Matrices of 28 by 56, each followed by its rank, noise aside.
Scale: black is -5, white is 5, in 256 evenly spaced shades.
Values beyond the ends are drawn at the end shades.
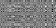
three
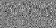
six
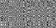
four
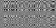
two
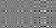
one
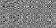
four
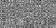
six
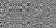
three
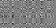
three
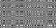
two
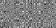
four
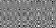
two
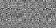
four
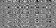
four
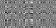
two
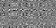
four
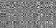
four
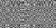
three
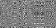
four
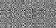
four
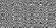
four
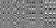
two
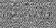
six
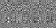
four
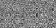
six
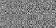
six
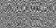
four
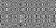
three
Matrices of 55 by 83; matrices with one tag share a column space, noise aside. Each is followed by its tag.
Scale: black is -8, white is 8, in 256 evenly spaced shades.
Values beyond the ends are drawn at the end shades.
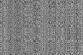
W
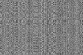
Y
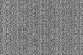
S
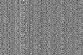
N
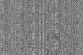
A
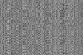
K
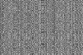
A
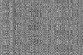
K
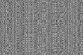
Y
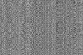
N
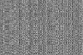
K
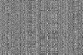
A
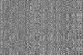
A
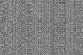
N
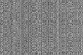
Y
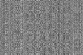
A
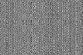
Y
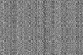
W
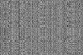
W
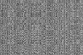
K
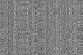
S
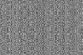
S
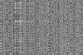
Y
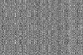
K
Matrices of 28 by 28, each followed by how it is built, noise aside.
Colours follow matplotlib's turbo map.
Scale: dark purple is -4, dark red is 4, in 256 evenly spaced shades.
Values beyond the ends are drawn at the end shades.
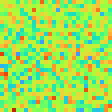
noise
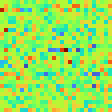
uneven rows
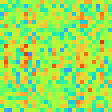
blocks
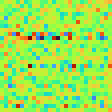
uneven rows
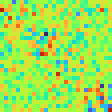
block diagonal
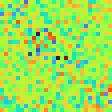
block diagonal
